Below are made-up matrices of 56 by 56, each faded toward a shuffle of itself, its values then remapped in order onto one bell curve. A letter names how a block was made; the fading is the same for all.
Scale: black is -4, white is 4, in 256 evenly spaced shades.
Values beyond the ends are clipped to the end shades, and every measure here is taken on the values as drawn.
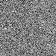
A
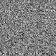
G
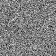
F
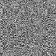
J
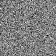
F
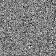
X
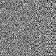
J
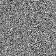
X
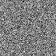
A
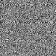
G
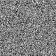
F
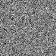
X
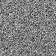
F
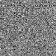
G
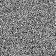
F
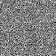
G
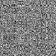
J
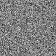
A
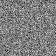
A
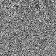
G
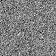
A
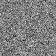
F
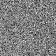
A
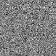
G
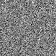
X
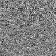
G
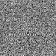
G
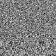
G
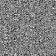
G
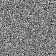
F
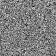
F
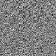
J
